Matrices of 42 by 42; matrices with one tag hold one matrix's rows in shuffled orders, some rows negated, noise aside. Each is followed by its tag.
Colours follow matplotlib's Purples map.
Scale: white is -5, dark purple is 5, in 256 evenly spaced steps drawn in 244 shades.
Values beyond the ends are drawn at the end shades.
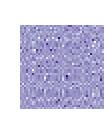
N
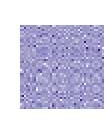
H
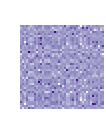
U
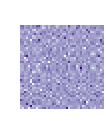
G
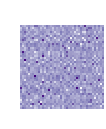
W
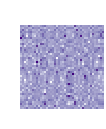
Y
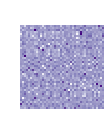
W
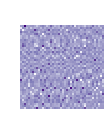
W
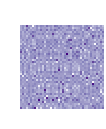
N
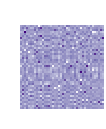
U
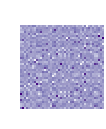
H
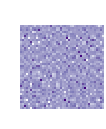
G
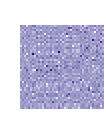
N
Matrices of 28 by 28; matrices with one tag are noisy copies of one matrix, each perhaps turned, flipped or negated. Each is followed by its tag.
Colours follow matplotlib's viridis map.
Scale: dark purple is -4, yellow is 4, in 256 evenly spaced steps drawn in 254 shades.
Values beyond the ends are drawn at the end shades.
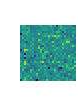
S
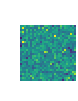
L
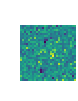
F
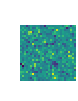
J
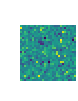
J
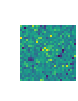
F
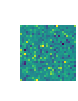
S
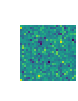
J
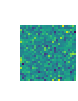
L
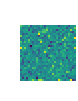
L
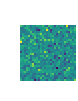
S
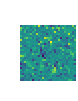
F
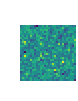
S
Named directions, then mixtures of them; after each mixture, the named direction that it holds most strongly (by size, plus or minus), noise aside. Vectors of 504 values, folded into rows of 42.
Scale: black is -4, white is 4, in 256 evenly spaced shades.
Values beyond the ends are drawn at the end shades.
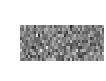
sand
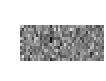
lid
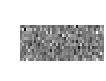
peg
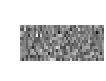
sand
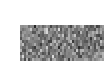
sand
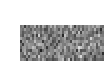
sand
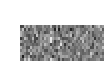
lid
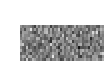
peg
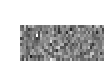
lid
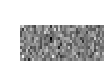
lid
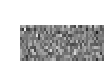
peg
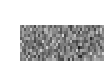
sand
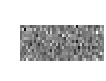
peg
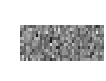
lid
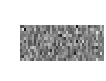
peg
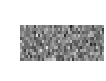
sand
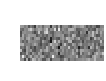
lid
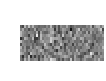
lid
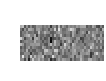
lid
